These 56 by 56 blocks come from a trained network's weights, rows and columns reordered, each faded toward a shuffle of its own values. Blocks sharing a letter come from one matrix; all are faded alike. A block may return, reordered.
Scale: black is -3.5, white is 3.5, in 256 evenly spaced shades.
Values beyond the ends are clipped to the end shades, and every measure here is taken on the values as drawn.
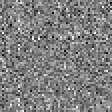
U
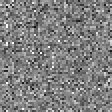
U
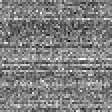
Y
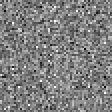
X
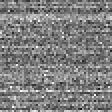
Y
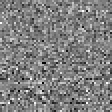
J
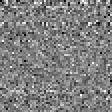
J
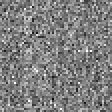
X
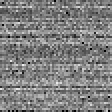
Y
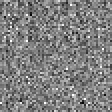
X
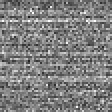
Y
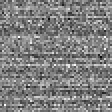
Y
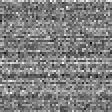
Y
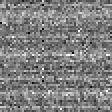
Y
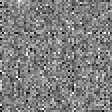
U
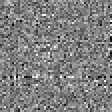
U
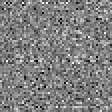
J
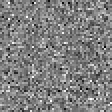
U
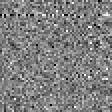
U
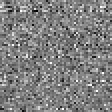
J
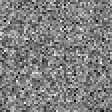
X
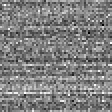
Y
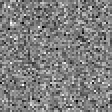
X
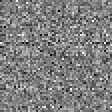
J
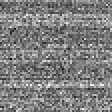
Y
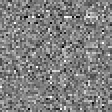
U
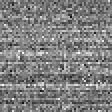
Y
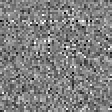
U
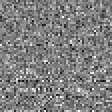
J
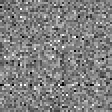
U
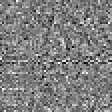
J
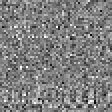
J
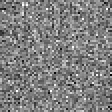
X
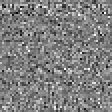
J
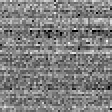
Y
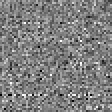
U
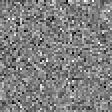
U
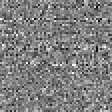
J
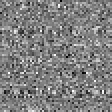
J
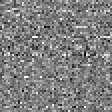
J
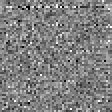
U
